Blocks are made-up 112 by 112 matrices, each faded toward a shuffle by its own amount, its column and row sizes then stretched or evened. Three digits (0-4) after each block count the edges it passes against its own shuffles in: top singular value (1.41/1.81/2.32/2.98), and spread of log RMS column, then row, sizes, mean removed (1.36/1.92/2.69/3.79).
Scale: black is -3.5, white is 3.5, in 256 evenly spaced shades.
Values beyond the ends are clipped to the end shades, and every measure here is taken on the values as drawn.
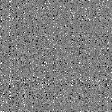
0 3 2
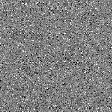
2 1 1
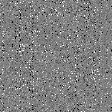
0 3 1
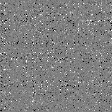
0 2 2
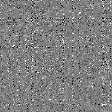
2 3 2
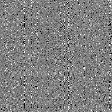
3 3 0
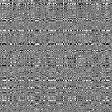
4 2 4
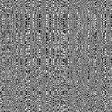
4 4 1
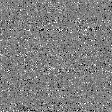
0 1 3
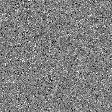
0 1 0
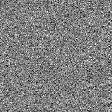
2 1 0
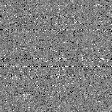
2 1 3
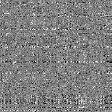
3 2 3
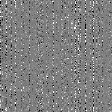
3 4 0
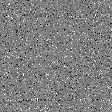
1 1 1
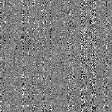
2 4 2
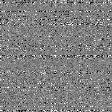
2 2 4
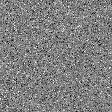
1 0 0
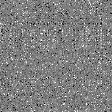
2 1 1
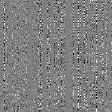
3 4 0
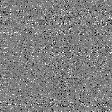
2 1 2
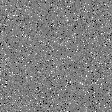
0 1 0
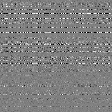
4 1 4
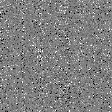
1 2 1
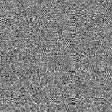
3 1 2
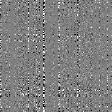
3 4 2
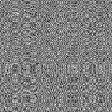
4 1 0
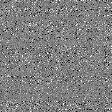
0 2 3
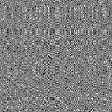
4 2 1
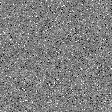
0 0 0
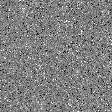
0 1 0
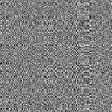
4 3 3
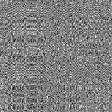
4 2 0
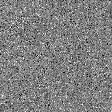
0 0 0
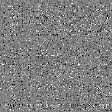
2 2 3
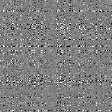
3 3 4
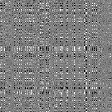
4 4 3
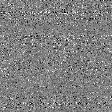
1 0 3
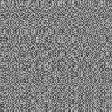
3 1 0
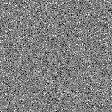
2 0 0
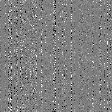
1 4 0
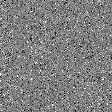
0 2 0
